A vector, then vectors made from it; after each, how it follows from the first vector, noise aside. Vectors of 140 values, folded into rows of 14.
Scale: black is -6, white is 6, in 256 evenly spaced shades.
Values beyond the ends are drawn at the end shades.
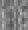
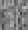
negated.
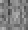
wrapped around, negated.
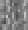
reversed.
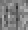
wrapped around, negated.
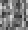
wrapped around, scaled up.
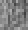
wrapped around, negated.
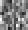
wrapped around, scaled up.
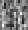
scaled up.
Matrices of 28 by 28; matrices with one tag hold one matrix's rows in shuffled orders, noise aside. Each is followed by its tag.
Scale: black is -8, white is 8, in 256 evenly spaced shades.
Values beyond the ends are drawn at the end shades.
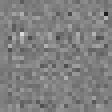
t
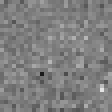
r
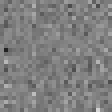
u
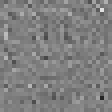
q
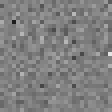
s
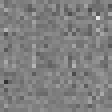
u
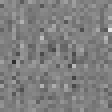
s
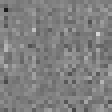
u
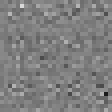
t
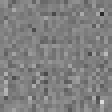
q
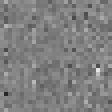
u
